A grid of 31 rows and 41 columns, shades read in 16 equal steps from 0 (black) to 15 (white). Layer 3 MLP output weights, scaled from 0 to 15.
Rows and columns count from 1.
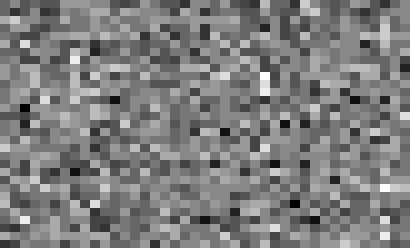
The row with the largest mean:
24
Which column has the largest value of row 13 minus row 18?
5
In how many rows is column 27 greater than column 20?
18
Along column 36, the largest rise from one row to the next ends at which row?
14
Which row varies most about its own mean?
28
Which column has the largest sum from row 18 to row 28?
39
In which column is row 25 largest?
34
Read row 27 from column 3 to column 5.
7 7 8
